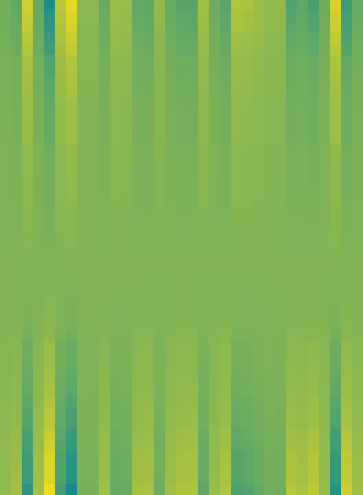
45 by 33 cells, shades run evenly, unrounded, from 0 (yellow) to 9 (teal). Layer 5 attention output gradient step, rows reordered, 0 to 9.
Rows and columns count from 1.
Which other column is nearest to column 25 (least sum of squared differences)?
15
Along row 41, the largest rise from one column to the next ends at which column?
6
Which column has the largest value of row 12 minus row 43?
5
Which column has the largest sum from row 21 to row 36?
7
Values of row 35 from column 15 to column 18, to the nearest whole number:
5 4 4 4
